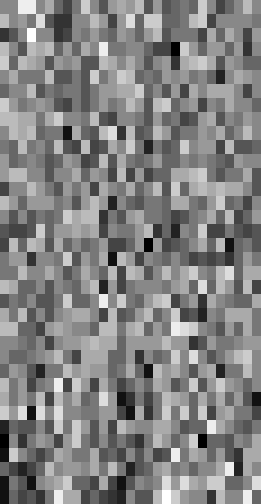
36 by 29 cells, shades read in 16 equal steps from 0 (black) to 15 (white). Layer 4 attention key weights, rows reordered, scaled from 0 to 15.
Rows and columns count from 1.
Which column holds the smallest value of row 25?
22
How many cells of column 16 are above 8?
12
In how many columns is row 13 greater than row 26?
11
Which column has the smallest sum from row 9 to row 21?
17
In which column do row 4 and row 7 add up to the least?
28
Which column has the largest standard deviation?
1
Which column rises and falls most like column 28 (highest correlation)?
20
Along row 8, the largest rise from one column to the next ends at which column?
18
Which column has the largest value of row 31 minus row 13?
24
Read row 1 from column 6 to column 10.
10 6 4 7 12
